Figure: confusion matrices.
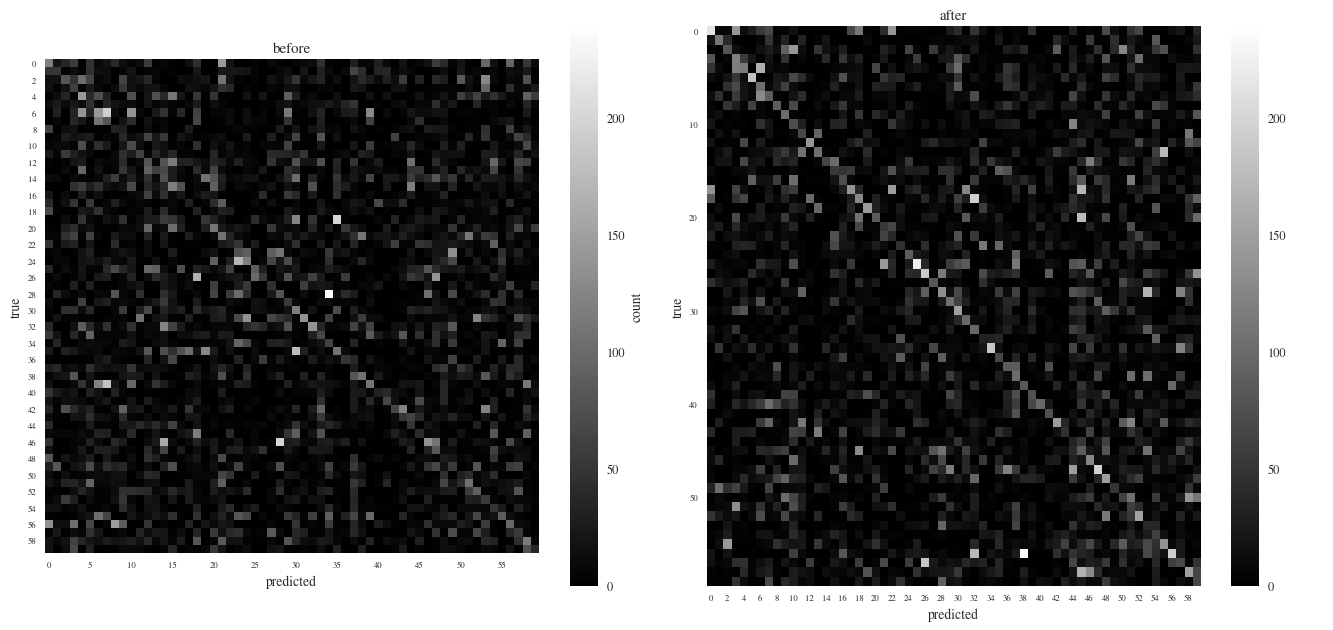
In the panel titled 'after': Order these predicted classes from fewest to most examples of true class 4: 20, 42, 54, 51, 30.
54, 42, 51, 20, 30
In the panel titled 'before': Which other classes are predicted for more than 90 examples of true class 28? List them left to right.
23, 34, 46
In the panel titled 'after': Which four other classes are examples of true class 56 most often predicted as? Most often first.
38, 32, 16, 53
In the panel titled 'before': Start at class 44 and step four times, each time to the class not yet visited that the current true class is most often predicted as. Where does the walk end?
54
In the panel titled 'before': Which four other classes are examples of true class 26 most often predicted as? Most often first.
18, 47, 25, 29
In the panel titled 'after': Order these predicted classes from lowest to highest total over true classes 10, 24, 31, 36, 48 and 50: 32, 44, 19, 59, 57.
19, 57, 32, 59, 44
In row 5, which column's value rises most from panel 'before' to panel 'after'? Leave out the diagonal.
16
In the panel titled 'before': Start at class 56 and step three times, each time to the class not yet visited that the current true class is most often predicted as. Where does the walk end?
21
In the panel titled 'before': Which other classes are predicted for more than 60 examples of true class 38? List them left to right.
3, 21, 37, 53
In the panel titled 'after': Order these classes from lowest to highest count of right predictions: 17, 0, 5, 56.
17, 5, 56, 0
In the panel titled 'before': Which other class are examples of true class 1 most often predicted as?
37
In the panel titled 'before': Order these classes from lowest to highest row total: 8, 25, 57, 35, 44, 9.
8, 44, 9, 57, 35, 25
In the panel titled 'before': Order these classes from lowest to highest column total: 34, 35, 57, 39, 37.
35, 39, 34, 57, 37
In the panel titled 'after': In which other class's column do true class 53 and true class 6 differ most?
28
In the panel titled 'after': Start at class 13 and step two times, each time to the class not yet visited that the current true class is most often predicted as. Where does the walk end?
2
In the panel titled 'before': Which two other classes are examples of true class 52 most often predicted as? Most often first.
57, 51
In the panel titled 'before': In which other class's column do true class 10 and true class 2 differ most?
53
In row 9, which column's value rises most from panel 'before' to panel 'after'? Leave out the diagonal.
59
